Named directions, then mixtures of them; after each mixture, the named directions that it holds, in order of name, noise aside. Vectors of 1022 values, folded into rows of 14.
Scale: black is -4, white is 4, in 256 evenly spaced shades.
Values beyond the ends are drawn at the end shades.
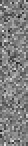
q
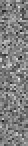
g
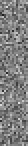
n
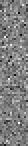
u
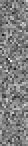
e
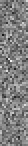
e.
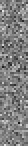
g, u.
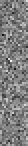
e.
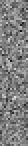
e, g.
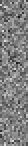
q.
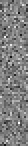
u.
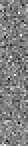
u.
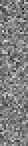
g, q.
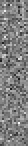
g, u.
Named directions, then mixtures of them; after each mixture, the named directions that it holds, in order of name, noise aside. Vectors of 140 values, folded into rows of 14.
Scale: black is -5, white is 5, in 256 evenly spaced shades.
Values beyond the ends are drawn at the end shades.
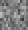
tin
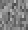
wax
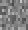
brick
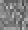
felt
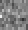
brick, tin, wax.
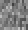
brick, felt, wax.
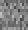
felt, tin.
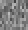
wax.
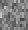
tin, wax.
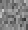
brick, tin, wax.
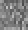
felt.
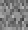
felt, tin.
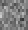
tin, wax.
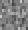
brick, wax.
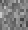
tin, wax.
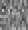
brick, felt.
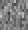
wax.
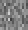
brick, tin, wax.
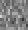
brick, felt, tin.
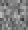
tin.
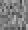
brick, felt.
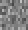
brick.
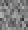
felt, tin.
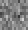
tin.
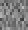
felt, tin.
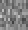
brick, tin.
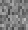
brick.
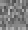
brick, felt, wax.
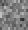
tin, wax.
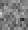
tin, wax.
